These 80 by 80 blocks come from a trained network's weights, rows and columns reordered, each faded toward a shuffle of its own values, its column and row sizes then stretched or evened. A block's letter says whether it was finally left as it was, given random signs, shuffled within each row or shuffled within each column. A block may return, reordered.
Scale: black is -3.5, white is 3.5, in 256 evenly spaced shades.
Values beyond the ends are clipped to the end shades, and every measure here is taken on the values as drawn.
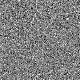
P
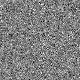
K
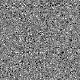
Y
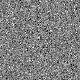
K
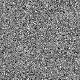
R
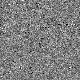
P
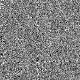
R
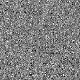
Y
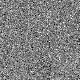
K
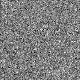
P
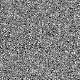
R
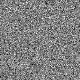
R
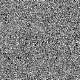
R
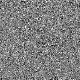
R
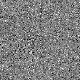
R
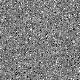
K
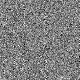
K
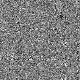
R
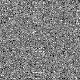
Y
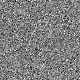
P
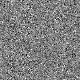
K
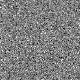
R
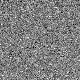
P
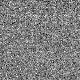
P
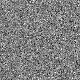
K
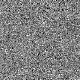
R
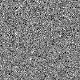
R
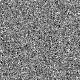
K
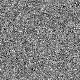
P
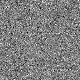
P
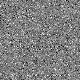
P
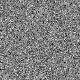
K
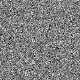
K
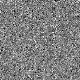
R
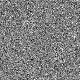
K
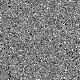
K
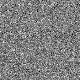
P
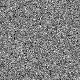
K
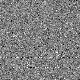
P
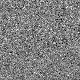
P
